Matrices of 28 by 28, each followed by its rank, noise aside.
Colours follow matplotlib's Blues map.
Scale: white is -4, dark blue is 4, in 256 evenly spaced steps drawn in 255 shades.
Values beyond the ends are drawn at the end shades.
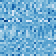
four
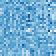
six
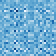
three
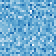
six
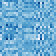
three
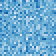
six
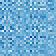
three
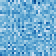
six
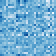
five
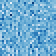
six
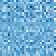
three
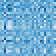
three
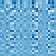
two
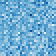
six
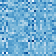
four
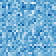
five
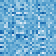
three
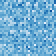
six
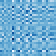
two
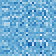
four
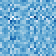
three
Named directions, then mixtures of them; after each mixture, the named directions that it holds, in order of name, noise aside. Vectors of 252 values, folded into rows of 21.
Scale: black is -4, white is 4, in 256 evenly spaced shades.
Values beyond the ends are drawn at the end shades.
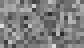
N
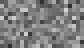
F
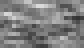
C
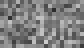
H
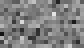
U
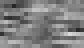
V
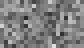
N.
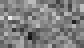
C, F, U.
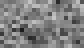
C, N, U.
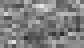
C, N, V.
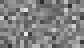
F.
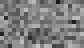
F, U, V.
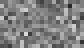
F.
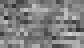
F, V.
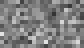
F, H, U.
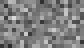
F.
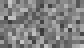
F, H.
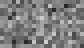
H.
